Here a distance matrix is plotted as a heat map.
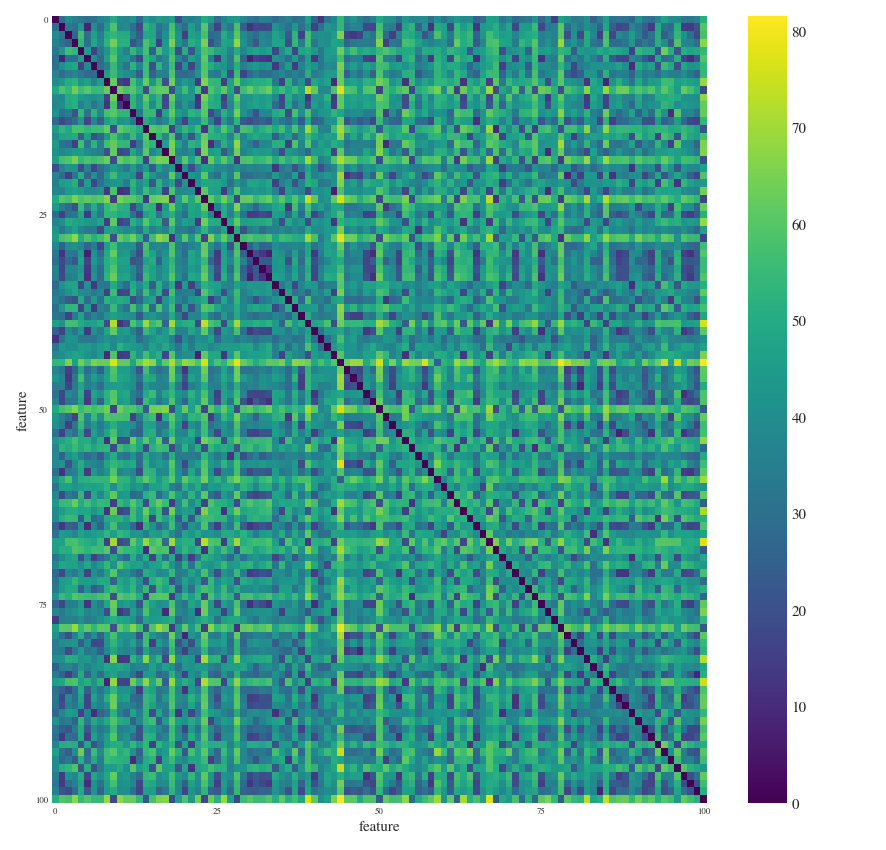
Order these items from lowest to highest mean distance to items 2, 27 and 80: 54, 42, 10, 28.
42, 10, 54, 28
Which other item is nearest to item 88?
71
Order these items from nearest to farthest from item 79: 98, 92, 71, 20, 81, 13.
20, 81, 13, 98, 92, 71
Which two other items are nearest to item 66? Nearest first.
83, 60
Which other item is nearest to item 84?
99
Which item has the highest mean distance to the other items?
44
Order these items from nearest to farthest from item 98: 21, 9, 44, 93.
21, 93, 9, 44
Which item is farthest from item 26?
100
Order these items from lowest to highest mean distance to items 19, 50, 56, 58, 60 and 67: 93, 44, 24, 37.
37, 93, 24, 44
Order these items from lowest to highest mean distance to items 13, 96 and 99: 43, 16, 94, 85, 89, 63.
89, 94, 16, 43, 63, 85
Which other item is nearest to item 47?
81
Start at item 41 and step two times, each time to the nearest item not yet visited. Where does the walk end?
77
